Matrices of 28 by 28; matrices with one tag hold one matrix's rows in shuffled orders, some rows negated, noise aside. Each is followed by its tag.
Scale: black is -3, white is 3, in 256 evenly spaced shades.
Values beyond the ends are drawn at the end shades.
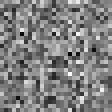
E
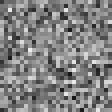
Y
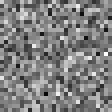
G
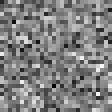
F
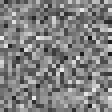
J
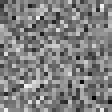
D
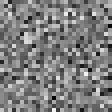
J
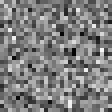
Y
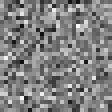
E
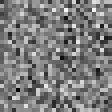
Y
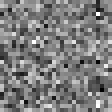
F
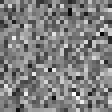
J
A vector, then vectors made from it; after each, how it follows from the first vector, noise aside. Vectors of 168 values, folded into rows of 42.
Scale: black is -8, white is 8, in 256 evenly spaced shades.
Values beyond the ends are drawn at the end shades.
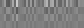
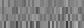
reversed, negated.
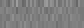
shrunk.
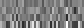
reversed, scaled up.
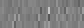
wrapped around, partly zeroed.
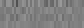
negated, shrunk.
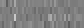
wrapped around, partly zeroed.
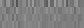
negated, shrunk.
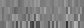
reversed, negated.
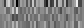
negated, scaled up.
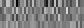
negated, scaled up.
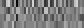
negated, scaled up.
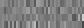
wrapped around.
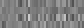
wrapped around.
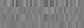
negated, shrunk.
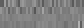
wrapped around, partly zeroed.
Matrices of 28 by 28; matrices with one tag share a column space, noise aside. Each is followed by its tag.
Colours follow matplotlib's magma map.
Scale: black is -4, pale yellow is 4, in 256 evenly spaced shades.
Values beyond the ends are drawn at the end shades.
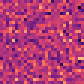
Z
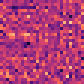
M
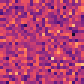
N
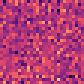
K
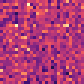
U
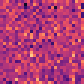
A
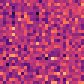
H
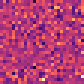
M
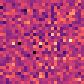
H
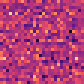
Z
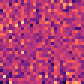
K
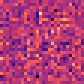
H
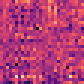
K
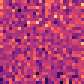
K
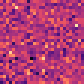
N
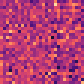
U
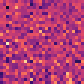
A
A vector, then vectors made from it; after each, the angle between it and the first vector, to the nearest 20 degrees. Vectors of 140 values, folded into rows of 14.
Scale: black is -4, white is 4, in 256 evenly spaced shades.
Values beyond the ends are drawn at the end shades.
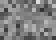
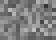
60 degrees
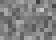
140 degrees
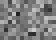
60 degrees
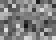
160 degrees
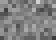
20 degrees
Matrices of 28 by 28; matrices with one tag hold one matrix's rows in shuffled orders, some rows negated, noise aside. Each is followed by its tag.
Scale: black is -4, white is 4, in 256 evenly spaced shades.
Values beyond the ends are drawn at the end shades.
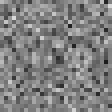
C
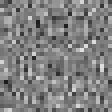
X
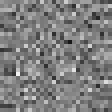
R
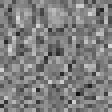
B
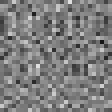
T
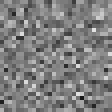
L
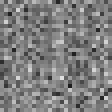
C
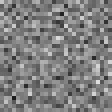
C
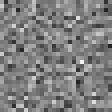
L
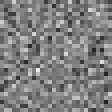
T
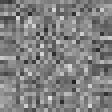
R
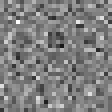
B
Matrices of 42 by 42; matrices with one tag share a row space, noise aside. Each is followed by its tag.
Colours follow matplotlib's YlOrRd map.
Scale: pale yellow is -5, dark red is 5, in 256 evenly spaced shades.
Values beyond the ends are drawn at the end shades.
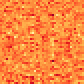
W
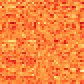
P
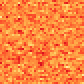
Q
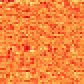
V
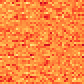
V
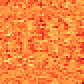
Q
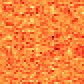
W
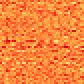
P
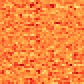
W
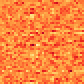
W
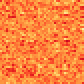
P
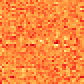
P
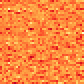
Q
